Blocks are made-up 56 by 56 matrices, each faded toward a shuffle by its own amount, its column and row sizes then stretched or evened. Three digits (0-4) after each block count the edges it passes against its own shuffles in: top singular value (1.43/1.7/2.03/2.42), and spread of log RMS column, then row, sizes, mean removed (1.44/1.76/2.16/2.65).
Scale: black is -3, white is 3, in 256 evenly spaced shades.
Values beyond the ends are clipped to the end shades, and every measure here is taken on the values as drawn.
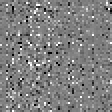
1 4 1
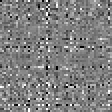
2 3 4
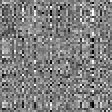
4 4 2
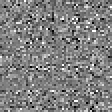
1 2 4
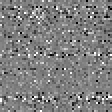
0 0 4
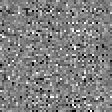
0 3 3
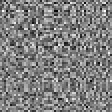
4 1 3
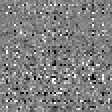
1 2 4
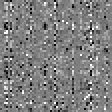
3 4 0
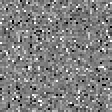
0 0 1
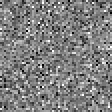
1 2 0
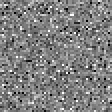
0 0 1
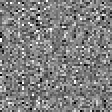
2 2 0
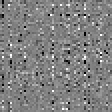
1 4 2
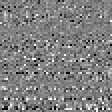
3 0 4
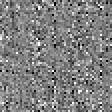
1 4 2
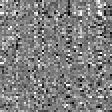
3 3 1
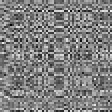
4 1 4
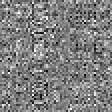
3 3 0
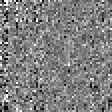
1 4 1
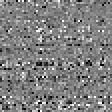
1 2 4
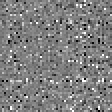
1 2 3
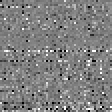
2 2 4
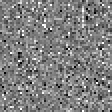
0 2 0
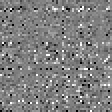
1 3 4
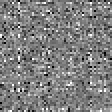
2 3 3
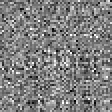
3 0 2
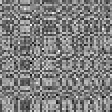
4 0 1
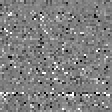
1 1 3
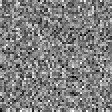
2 0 0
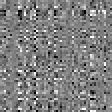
4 4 3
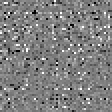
1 2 4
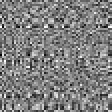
4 2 3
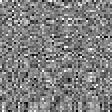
3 0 3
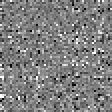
0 4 2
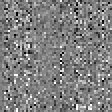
1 4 1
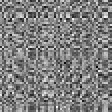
4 1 3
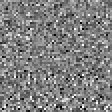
0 0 3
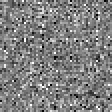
1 3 0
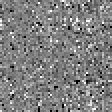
0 3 1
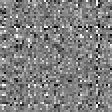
3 4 3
